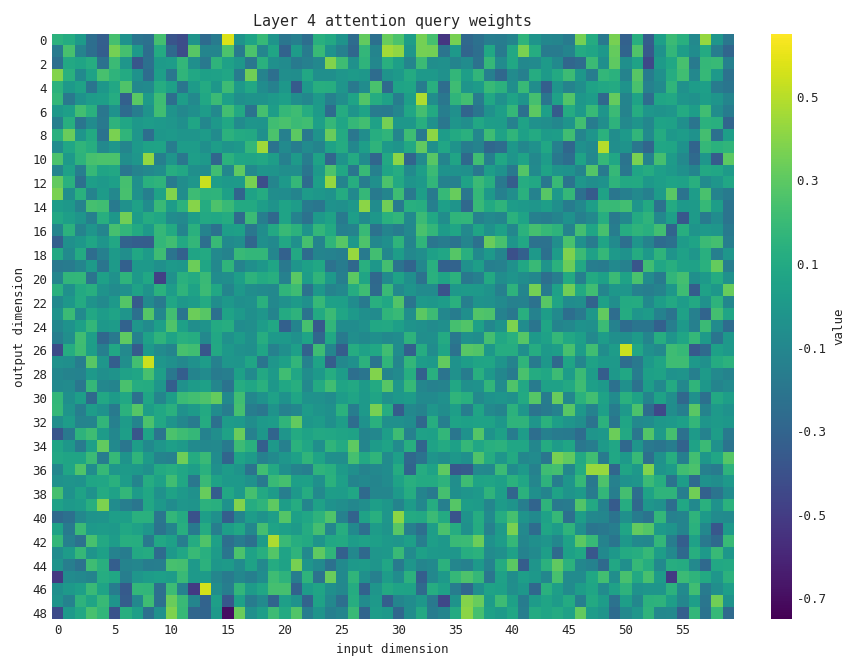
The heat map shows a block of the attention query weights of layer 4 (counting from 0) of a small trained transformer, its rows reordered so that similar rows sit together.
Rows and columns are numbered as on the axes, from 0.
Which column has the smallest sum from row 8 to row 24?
22
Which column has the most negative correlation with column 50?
57
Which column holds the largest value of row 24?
40
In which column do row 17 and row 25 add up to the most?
38
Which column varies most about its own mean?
0
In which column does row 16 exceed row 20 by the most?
9
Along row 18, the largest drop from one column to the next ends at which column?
27
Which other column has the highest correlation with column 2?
18
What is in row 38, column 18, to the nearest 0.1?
0.1
